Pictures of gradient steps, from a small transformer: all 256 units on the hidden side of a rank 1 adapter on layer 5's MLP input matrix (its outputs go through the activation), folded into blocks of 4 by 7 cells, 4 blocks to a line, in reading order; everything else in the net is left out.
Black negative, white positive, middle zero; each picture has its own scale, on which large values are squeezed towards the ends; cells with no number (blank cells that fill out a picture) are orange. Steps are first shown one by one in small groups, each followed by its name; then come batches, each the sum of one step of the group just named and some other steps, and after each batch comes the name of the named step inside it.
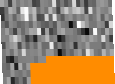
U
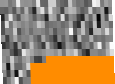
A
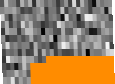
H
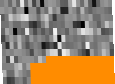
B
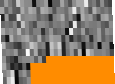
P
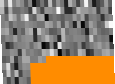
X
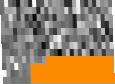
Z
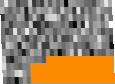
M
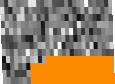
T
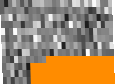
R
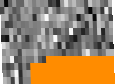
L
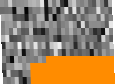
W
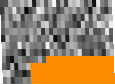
W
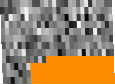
U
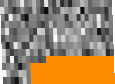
Z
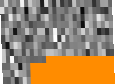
B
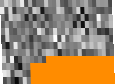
X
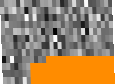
X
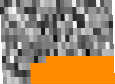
H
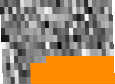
L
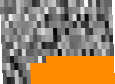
X
